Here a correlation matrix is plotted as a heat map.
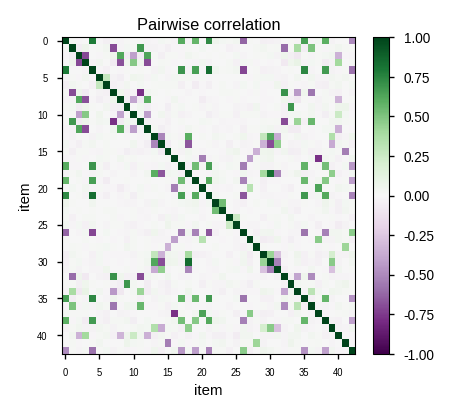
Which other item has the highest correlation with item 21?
4
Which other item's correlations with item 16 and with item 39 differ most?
37
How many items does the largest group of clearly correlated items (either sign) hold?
9
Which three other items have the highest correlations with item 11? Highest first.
1, 36, 34
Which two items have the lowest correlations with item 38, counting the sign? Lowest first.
26, 42
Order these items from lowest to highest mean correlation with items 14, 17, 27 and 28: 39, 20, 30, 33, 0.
30, 39, 33, 20, 0
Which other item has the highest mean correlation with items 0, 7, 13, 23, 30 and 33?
18
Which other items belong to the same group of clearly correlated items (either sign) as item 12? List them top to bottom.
2, 3, 8, 10, 40
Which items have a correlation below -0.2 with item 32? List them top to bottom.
1, 11, 34, 36
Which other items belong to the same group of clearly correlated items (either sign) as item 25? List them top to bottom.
24
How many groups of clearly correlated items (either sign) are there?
10
